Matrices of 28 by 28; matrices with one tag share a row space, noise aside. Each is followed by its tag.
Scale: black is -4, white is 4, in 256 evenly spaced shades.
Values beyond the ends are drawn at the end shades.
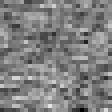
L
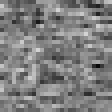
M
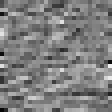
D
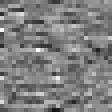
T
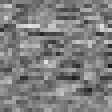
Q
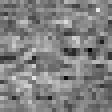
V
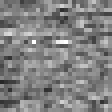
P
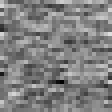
D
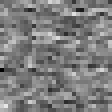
V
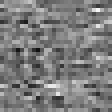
M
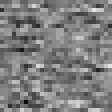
M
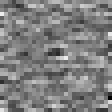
D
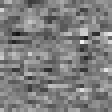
L
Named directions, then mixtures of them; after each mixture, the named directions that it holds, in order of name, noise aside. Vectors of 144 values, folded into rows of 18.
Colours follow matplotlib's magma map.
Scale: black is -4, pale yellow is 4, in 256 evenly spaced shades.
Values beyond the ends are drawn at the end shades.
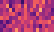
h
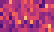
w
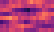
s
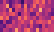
h.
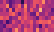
h.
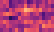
h, s.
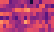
s, w.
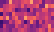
s, w.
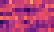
s, w.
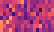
h, w.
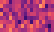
w.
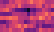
s.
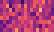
h.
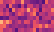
h, s.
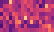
w.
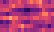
s.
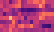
s, w.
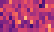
w.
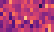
w.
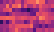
h, s.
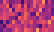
h.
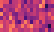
w.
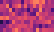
h, s.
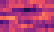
s.
